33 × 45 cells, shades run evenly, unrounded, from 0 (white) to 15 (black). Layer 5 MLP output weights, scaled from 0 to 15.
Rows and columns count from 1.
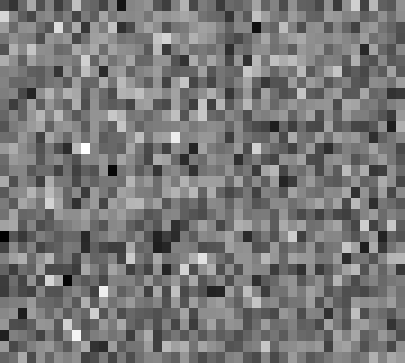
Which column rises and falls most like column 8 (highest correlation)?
37
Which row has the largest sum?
22
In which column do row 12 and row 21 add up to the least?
14
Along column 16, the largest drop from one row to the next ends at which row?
13
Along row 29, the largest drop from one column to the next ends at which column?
4
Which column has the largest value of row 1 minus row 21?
41
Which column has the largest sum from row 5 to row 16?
26
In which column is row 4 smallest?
19
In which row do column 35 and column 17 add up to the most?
15
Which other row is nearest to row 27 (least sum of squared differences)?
8
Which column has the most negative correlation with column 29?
7
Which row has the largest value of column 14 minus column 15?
24
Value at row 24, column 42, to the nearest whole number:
10
